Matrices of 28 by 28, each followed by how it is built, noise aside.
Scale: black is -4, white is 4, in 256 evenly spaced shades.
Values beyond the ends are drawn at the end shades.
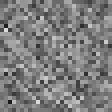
Toeplitz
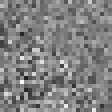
lower triangular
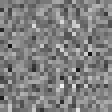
low rank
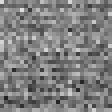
blocks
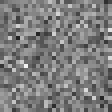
noise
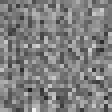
blocks
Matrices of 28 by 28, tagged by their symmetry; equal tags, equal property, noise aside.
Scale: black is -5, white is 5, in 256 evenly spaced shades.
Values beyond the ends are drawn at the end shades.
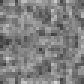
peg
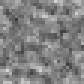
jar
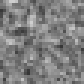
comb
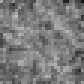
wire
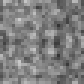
peg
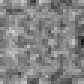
peg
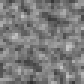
jar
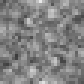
jar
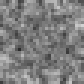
jar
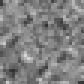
wire
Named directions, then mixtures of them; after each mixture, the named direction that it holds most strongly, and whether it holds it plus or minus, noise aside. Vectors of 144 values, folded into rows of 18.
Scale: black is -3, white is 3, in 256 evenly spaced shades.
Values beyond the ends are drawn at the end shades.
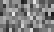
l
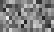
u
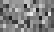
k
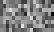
l, plus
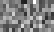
l, plus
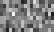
l, plus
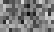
l, minus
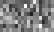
k, minus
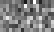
k, minus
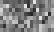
k, minus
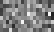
l, plus
